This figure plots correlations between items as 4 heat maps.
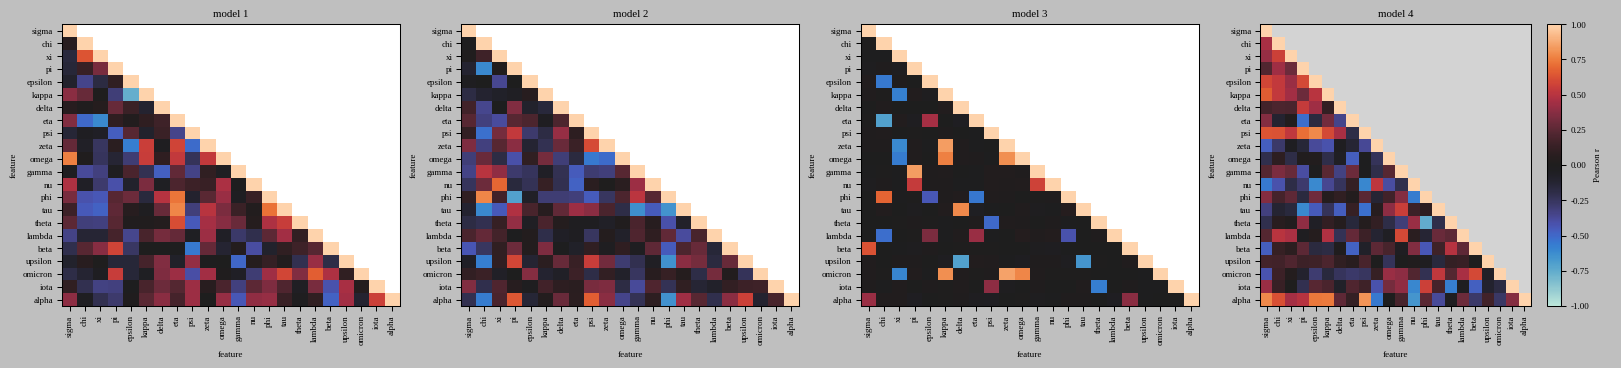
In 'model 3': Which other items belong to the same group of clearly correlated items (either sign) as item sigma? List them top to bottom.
beta, alpha
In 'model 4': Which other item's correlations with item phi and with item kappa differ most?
theta
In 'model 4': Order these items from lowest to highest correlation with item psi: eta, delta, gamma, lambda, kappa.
eta, gamma, lambda, delta, kappa
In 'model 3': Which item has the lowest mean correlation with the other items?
xi
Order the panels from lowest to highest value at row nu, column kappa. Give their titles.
model 4, model 3, model 2, model 1
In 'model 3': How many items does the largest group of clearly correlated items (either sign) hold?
5
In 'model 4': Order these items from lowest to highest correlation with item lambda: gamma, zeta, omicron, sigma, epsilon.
zeta, epsilon, sigma, omicron, gamma
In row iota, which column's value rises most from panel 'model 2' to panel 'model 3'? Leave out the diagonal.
gamma
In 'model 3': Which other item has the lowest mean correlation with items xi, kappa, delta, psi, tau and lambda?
upsilon
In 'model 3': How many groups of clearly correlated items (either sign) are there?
6
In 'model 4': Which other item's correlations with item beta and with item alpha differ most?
sigma
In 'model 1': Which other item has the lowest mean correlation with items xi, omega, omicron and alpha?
gamma
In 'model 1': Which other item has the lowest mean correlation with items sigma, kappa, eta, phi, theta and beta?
psi
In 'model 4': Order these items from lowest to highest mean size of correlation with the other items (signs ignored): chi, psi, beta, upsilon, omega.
upsilon, omega, beta, chi, psi
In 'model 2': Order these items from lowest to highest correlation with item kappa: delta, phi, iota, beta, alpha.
phi, delta, alpha, iota, beta
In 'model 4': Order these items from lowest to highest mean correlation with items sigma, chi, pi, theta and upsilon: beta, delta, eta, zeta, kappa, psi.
zeta, eta, beta, delta, kappa, psi
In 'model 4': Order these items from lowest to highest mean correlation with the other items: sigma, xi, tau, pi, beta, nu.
nu, tau, beta, pi, sigma, xi
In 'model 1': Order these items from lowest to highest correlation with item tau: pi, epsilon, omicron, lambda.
epsilon, pi, lambda, omicron
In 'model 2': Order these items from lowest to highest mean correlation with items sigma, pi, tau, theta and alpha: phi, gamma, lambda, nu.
phi, gamma, nu, lambda
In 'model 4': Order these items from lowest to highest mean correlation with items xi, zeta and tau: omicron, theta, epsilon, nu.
epsilon, theta, nu, omicron
